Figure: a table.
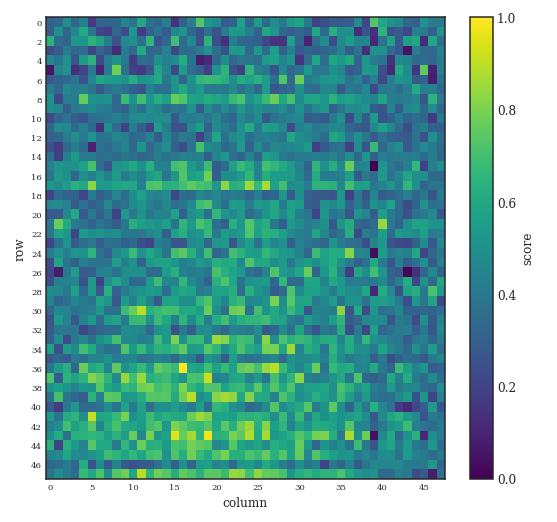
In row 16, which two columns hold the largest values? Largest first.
19, 16
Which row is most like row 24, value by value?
15
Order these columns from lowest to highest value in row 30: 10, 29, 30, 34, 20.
34, 20, 30, 29, 10
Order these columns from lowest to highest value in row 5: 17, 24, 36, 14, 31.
36, 17, 14, 31, 24
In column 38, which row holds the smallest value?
3
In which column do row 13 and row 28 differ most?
39
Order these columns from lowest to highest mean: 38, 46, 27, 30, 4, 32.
46, 38, 4, 32, 30, 27
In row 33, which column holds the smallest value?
2
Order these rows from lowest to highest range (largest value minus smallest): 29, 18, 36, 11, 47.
18, 11, 29, 36, 47
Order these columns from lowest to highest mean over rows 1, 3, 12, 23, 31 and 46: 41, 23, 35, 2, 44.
41, 44, 2, 35, 23
